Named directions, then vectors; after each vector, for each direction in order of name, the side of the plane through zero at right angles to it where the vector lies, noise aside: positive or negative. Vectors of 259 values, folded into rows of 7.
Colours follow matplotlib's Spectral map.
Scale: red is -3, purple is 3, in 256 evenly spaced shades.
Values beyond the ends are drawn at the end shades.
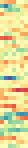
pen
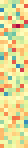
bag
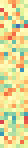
negative, positive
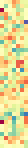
negative, positive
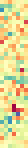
positive, positive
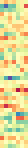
positive, positive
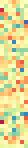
negative, positive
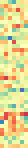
positive, negative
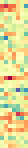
negative, negative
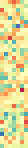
negative, positive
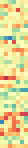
positive, negative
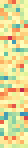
negative, positive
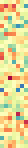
negative, negative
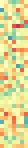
positive, negative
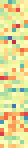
positive, negative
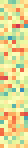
positive, negative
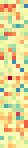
negative, negative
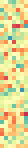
positive, negative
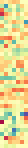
negative, positive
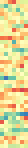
negative, positive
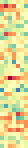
negative, negative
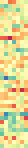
negative, positive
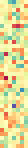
positive, negative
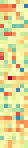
negative, negative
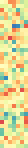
negative, positive
